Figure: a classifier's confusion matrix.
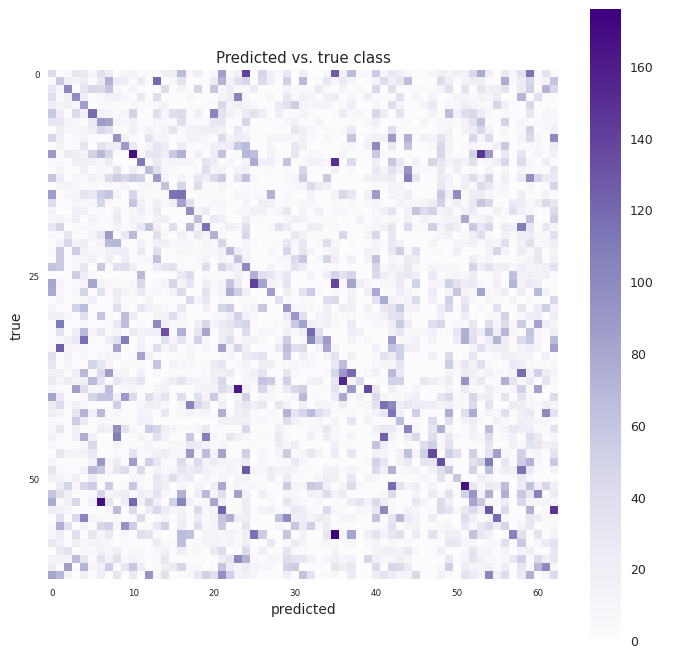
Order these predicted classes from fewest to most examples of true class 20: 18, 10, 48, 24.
48, 18, 24, 10
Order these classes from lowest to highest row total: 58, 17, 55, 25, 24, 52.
58, 17, 25, 24, 55, 52
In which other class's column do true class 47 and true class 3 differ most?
23
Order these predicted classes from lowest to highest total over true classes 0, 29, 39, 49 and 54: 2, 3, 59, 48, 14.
2, 14, 48, 3, 59
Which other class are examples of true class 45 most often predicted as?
41
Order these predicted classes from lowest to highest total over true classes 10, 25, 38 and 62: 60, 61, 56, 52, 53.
60, 61, 52, 56, 53
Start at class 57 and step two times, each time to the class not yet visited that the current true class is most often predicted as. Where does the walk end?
11
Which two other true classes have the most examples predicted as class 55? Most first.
47, 33
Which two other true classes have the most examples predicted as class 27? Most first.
15, 38
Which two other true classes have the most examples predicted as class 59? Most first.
0, 13
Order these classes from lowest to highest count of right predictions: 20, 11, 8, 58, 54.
58, 20, 8, 11, 54
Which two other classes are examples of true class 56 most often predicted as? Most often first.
9, 1
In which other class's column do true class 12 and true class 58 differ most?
44
